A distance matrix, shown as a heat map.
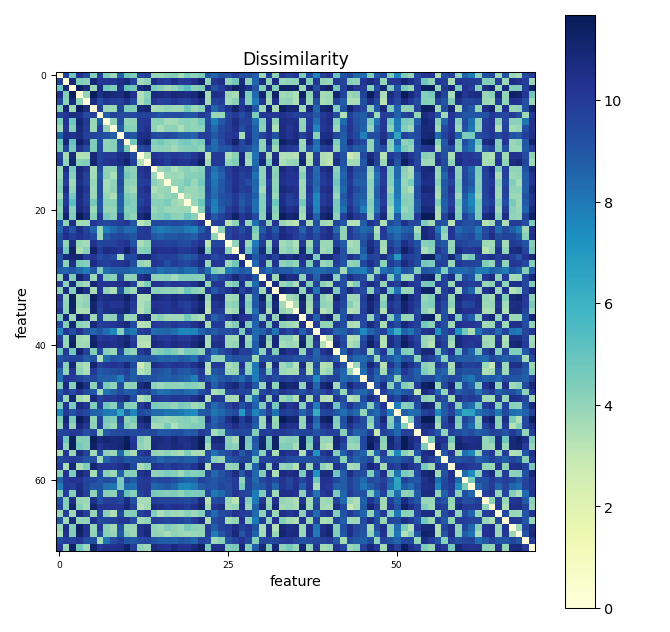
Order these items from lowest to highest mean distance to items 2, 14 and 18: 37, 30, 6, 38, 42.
30, 38, 42, 6, 37
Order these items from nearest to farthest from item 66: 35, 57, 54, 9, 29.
35, 54, 29, 57, 9
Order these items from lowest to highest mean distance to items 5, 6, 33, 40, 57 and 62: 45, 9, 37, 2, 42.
42, 37, 2, 45, 9
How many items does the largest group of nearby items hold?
29
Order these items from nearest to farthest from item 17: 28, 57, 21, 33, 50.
21, 50, 57, 28, 33
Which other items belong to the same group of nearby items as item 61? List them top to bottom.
9, 27, 38, 60
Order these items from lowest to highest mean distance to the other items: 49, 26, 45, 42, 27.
49, 26, 42, 45, 27
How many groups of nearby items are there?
5
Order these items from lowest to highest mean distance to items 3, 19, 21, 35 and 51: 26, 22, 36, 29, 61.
36, 22, 26, 29, 61
